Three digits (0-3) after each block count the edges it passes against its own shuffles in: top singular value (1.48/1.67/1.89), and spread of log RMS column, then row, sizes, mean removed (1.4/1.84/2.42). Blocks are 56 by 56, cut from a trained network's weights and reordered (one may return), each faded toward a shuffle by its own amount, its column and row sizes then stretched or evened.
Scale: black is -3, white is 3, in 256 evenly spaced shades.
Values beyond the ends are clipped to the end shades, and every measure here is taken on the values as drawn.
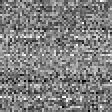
1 0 2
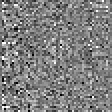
2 3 1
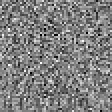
3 0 0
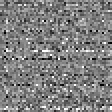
0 1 3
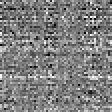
2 3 2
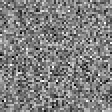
1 0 1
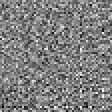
3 1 1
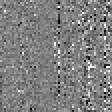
1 3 0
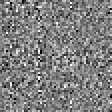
2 2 1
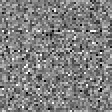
1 0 1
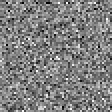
1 0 1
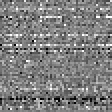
3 1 3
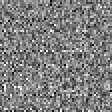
2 0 1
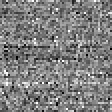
1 1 2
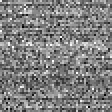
2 0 0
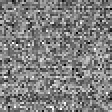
0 0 1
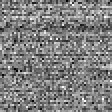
2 0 0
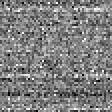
2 1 2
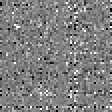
2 3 2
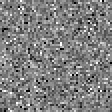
0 0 1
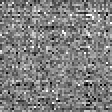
1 2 1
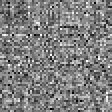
3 0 2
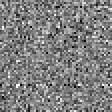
0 1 2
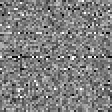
2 0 2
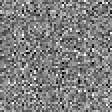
3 2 1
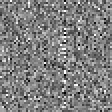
1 2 0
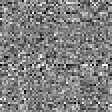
3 0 3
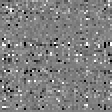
0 2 3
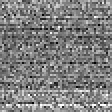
3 0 3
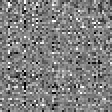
2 3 2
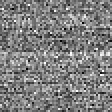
1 0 0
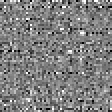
1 1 3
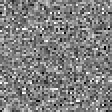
0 0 2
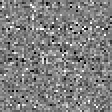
0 0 2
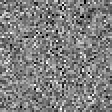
1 2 0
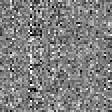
0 3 1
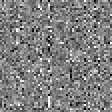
2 3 2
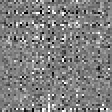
2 3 3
